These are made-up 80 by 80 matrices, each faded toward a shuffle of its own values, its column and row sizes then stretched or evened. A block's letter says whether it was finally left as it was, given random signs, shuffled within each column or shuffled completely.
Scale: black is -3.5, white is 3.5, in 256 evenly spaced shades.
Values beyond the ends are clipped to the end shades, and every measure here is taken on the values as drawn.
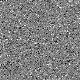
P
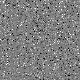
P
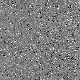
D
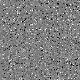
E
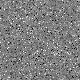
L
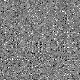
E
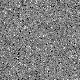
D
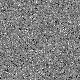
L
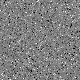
L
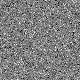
L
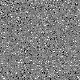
P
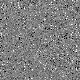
P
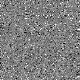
E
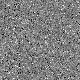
D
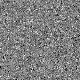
P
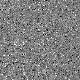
E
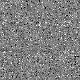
P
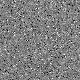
L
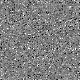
E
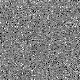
E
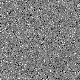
L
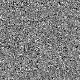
P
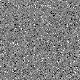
E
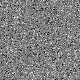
D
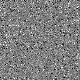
P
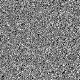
E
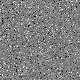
L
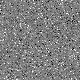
L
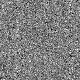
D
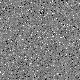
L
